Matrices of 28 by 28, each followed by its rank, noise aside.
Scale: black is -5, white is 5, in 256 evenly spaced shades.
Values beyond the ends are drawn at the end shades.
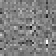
three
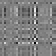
one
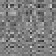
three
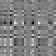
one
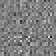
three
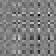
one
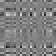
one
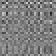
one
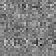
five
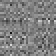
three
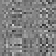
three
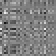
two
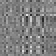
one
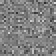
five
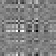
one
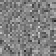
five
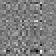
two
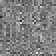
five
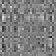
two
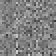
five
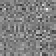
five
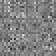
three
